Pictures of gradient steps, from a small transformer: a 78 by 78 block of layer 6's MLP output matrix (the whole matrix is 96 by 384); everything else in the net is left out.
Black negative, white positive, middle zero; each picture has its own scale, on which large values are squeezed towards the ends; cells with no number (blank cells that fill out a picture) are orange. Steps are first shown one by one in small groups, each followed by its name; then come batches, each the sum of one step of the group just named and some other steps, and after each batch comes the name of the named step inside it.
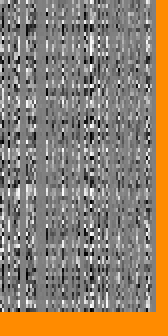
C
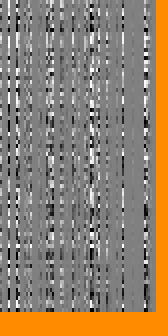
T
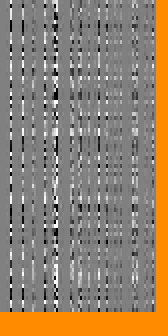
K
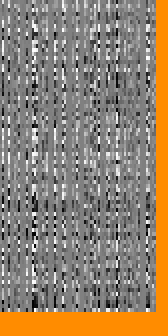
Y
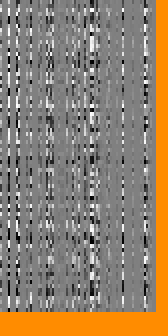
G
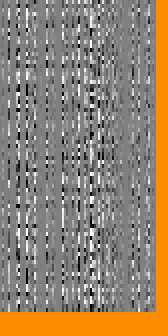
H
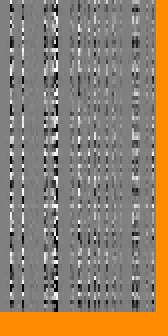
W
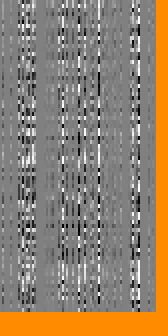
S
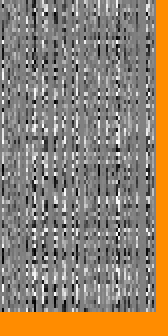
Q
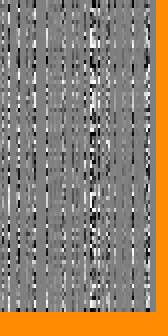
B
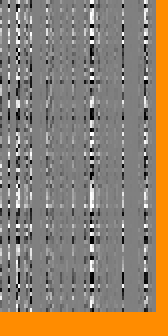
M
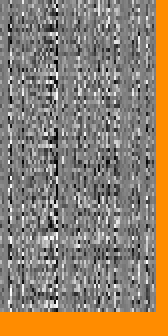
S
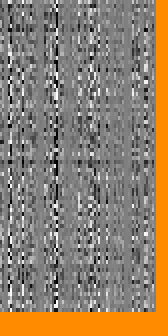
C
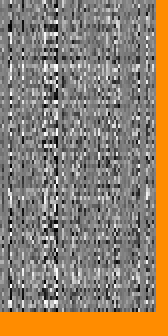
K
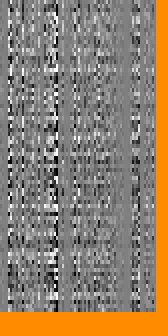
W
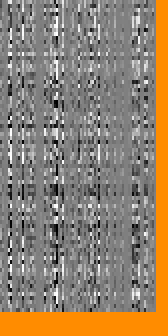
S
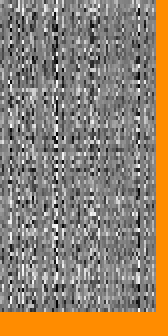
Q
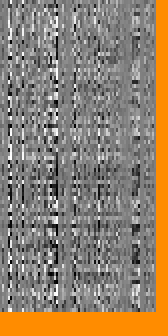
Q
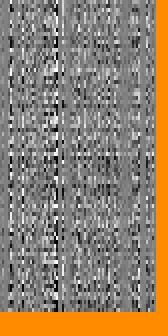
W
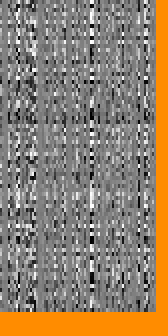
M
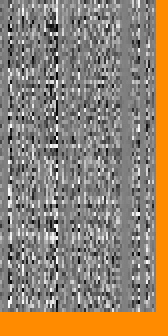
H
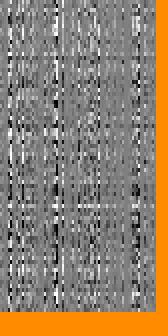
G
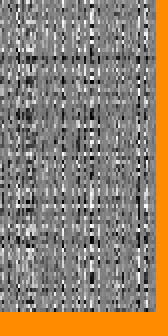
M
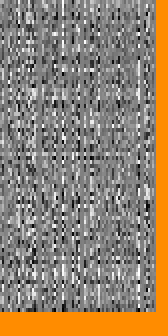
Q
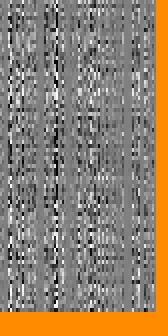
T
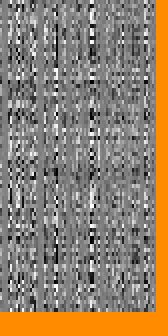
M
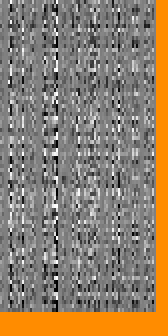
W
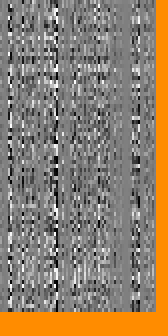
S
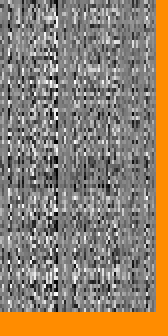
Q
